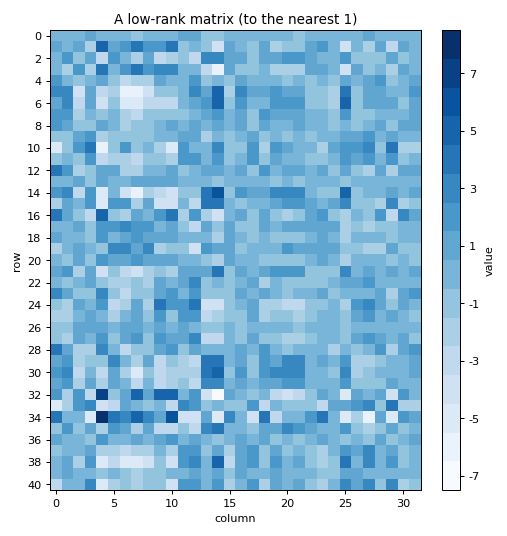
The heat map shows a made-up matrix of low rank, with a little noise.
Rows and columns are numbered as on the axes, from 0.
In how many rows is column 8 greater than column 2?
16
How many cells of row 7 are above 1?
5
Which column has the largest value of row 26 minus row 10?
4
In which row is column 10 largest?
34
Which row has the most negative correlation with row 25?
29
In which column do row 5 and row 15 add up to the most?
14
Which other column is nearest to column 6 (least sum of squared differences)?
8
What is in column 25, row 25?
-1
